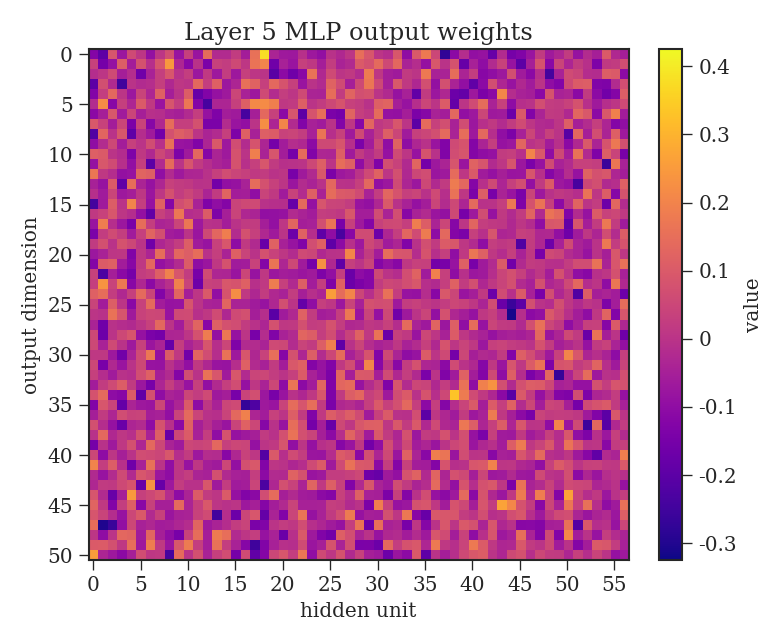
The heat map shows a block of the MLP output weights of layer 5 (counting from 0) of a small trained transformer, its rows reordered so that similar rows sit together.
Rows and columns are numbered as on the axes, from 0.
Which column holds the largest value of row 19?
54
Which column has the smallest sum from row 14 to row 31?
4
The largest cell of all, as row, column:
0, 18
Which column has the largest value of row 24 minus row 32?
25
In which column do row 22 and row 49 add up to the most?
36
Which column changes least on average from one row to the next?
32
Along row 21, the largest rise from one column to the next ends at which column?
24
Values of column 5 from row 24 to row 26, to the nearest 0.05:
0.15 0.05 0.05
